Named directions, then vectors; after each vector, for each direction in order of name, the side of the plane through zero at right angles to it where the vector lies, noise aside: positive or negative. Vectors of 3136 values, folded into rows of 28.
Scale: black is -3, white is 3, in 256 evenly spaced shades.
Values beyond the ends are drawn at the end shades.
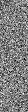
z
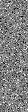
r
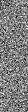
negative, positive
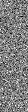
positive, negative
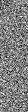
negative, positive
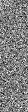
positive, negative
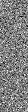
positive, negative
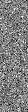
negative, negative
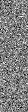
negative, positive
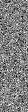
positive, positive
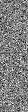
positive, positive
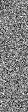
negative, positive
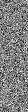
positive, positive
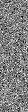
positive, positive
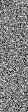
negative, positive
